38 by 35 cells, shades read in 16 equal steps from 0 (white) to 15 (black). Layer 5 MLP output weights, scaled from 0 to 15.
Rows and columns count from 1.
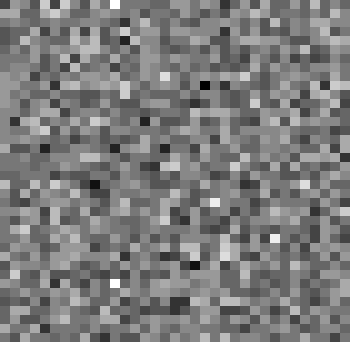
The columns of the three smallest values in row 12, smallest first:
26, 34, 29
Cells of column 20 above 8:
10
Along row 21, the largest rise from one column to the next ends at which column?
32
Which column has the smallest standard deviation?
14
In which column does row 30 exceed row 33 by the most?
20
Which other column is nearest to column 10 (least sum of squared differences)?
16
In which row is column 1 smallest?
21
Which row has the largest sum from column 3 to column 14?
31
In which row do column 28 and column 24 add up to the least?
19
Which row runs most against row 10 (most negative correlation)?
38
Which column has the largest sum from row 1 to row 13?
23
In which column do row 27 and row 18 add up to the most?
35
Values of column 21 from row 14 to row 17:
10 8 7 5
